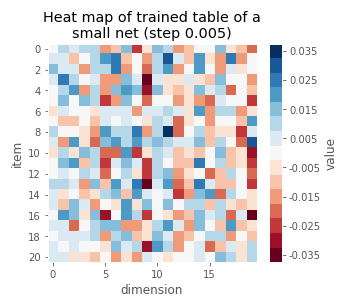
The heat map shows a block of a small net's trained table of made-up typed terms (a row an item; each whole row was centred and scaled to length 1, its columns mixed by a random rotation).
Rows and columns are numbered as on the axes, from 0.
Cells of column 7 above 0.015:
4
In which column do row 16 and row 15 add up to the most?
7
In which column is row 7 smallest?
12
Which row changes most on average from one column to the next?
13
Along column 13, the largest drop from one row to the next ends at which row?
16
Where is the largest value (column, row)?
11, 8
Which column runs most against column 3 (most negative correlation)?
14
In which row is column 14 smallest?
5
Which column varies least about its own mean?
0
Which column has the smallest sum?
9
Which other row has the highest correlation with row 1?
17
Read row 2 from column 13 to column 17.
0 0.02 0 -0.015 0.005
